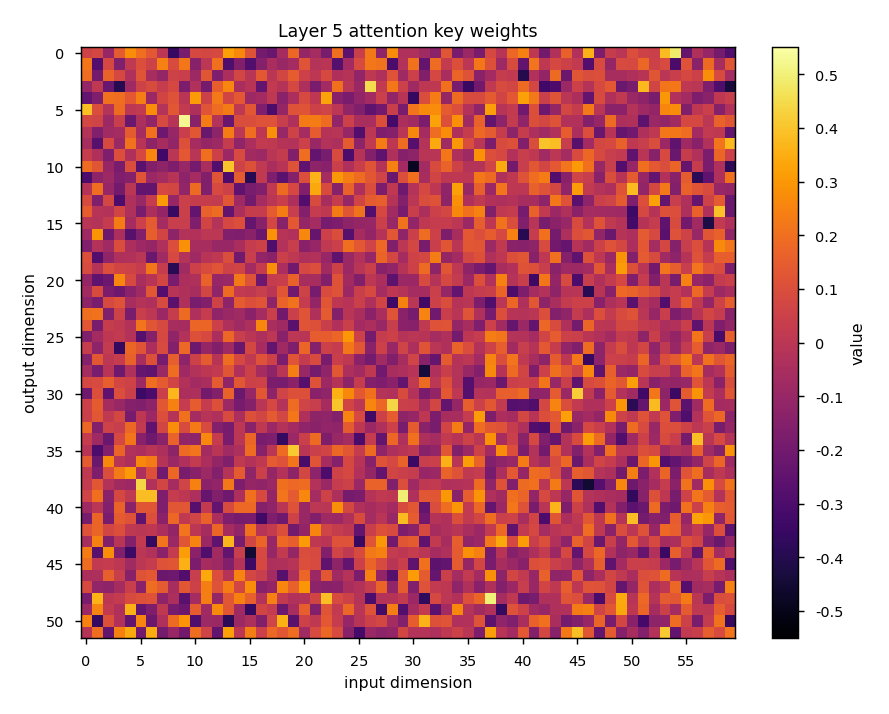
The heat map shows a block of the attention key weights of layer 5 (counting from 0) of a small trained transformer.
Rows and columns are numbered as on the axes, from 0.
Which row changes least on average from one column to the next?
25
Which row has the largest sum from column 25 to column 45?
39
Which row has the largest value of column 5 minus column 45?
38
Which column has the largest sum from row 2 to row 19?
32
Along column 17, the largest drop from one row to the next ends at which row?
17
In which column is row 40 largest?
43
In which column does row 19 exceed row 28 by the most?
31
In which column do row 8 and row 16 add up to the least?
40
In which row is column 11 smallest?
44
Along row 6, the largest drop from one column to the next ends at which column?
10
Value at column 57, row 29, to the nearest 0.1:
0
